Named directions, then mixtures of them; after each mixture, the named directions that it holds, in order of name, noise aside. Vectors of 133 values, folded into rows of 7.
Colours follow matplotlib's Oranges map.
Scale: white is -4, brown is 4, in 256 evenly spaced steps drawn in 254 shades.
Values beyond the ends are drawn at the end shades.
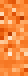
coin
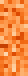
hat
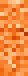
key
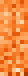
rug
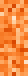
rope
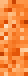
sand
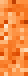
sand.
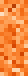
rope, rug.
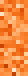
coin, hat, rope.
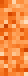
sand.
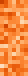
hat, sand.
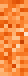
key.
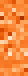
coin.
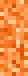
coin, rope.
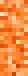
hat, key, rope.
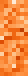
coin, key, sand.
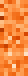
coin, hat, key.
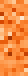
coin.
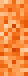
key, sand.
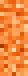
hat, rope.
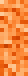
hat, key, sand.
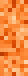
rope, sand.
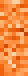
key.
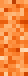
rope, sand.
